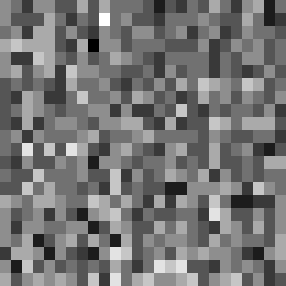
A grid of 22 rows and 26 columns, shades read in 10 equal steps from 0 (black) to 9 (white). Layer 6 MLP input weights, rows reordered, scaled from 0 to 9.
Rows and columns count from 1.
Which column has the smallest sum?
25
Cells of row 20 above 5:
7
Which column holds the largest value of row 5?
4
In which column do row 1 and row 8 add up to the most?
8
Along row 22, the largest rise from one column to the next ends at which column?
11
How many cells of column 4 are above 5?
6
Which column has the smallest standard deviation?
18
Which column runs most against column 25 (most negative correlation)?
1
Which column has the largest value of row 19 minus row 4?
9
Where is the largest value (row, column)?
2, 10
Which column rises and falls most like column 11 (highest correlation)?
21
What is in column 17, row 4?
3
